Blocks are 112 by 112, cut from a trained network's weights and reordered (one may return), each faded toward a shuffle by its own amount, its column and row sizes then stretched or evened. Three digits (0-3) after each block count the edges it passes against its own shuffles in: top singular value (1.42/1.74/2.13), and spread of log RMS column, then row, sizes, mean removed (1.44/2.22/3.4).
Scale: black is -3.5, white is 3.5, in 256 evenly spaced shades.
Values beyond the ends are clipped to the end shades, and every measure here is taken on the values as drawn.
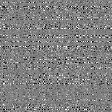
2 2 3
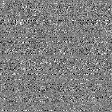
0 1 3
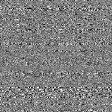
2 0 3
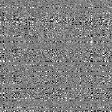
2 2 3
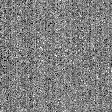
1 0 0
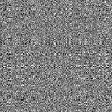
3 2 2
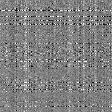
3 1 3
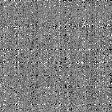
1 2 2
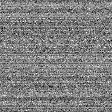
3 0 1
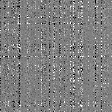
2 3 2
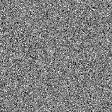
0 1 0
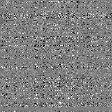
0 2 3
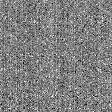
1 0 1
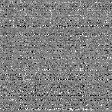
1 1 3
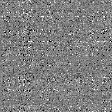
0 2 2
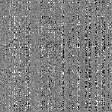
2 3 2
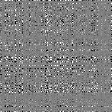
2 3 3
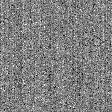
1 0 0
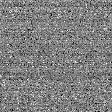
1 0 1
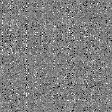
0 2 1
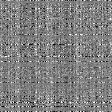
3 0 3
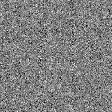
1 1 0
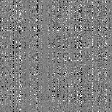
1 3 2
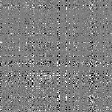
2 3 3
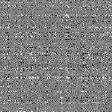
1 2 3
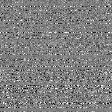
0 0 3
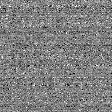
1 0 2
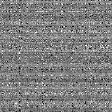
3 2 2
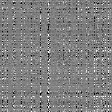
3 3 2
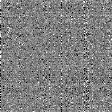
1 2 0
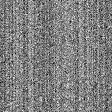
3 0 0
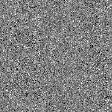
0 2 0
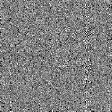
1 2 1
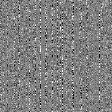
2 3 0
